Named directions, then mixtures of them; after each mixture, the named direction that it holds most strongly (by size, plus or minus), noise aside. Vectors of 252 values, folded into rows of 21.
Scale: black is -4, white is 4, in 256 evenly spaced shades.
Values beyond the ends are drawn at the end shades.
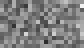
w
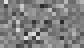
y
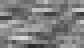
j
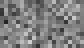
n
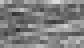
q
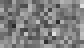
w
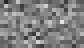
y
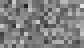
w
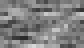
j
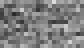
q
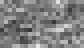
q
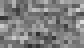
j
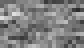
j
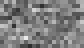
j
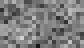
n
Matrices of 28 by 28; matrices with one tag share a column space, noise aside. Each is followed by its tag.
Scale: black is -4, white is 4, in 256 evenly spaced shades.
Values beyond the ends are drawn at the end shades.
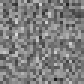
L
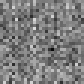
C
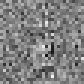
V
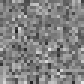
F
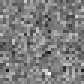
V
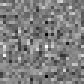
V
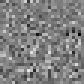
V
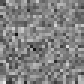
F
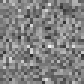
L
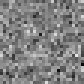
V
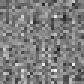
C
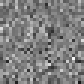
F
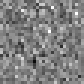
L
